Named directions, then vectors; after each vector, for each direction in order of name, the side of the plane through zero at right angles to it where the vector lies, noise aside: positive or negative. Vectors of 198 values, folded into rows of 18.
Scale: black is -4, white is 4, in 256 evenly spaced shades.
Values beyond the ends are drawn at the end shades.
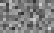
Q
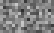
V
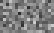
positive, negative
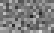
positive, negative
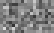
negative, negative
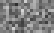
negative, negative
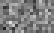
positive, positive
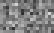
positive, positive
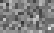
positive, negative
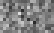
negative, positive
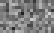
positive, positive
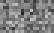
positive, positive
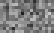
positive, positive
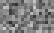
negative, negative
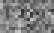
positive, positive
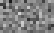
negative, positive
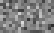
negative, positive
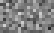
negative, positive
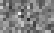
negative, positive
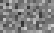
positive, negative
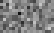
positive, negative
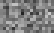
positive, positive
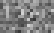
negative, negative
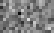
positive, negative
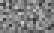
negative, positive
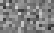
negative, positive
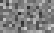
positive, negative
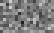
positive, negative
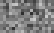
positive, positive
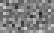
positive, negative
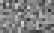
negative, positive
